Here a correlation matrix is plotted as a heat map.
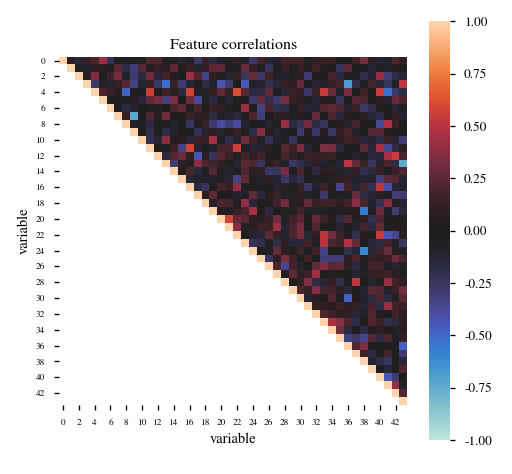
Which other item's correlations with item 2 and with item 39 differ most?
16
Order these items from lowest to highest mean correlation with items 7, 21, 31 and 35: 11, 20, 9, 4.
9, 4, 11, 20
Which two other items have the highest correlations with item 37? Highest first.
28, 18
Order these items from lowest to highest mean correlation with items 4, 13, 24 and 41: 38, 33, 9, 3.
3, 38, 9, 33
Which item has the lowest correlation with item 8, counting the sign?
4
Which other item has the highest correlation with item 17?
13
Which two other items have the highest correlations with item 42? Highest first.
12, 41
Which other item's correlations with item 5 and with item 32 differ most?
27
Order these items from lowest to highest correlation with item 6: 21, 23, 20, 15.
21, 20, 15, 23
